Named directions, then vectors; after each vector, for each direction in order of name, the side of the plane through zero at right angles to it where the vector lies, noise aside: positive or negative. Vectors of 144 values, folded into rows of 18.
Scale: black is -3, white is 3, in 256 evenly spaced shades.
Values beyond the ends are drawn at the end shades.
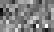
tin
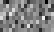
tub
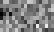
positive, negative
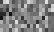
positive, negative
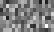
positive, positive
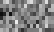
positive, negative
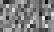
positive, positive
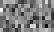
negative, negative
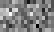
negative, positive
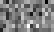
positive, positive
